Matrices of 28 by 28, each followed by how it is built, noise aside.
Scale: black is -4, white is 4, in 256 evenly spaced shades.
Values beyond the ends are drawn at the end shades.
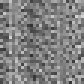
repeating rows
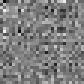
low rank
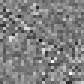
block diagonal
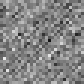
Hankel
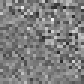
upper triangular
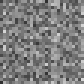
repeating rows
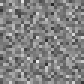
repeating rows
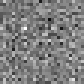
low rank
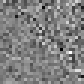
upper triangular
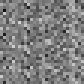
repeating rows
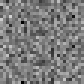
repeating rows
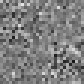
block diagonal
